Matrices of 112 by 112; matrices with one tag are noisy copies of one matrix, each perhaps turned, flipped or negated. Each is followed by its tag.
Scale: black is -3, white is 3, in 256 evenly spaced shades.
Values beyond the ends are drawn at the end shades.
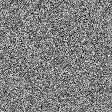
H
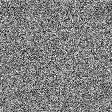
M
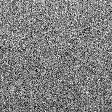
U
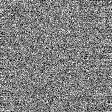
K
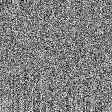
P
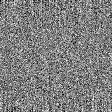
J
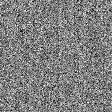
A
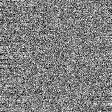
K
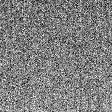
U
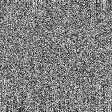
K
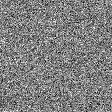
M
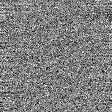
J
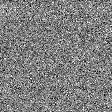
M
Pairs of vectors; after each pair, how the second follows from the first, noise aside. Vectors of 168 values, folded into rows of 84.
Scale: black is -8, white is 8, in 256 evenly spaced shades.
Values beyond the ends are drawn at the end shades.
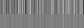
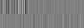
partly zeroed.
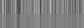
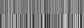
reversed, negated, scaled up.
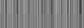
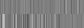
reversed, negated, partly zeroed.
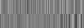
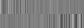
partly zeroed.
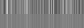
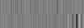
reversed, negated, partly zeroed.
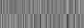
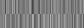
wrapped around.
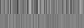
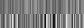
reversed, negated, scaled up.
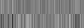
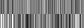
negated, scaled up.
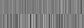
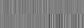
partly zeroed.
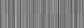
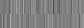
wrapped around, partly zeroed.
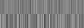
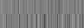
partly zeroed.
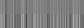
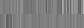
wrapped around, negated, partly zeroed.
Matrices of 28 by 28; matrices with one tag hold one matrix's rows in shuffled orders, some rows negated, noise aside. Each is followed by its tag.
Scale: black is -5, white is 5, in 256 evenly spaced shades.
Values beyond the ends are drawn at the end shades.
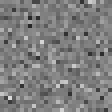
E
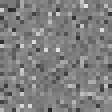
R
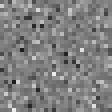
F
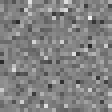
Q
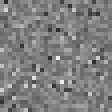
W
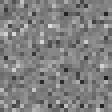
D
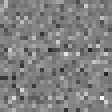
D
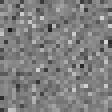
R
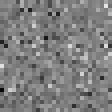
R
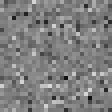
Q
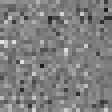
D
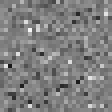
E
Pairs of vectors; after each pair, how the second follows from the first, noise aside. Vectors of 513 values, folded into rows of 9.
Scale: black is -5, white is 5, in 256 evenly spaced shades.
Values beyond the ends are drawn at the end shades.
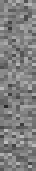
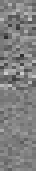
wrapped around, partly zeroed.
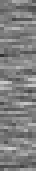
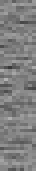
reversed, negated, shrunk.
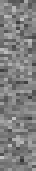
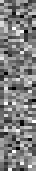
reversed, scaled up.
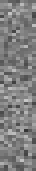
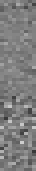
wrapped around, partly zeroed.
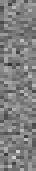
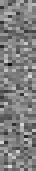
copied.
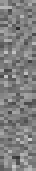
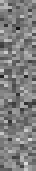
copied.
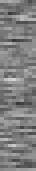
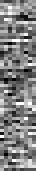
negated, scaled up.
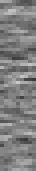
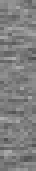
wrapped around, negated, shrunk.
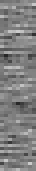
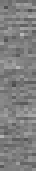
reversed, negated, shrunk.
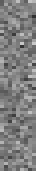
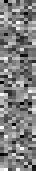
reversed, scaled up.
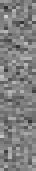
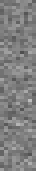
reversed, negated, shrunk.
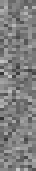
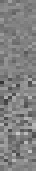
wrapped around, partly zeroed.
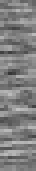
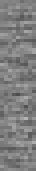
reversed, negated, shrunk.
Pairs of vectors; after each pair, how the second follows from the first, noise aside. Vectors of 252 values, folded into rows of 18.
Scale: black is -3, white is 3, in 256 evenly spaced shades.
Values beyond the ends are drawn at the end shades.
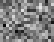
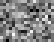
reversed.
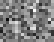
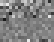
wrapped around, negated, partly zeroed.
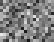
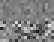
reversed, partly zeroed.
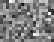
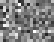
wrapped around.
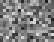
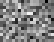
copied.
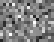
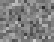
reversed, negated, shrunk.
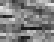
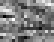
copied.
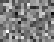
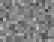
reversed, negated, shrunk.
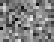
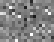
wrapped around, negated, partly zeroed.
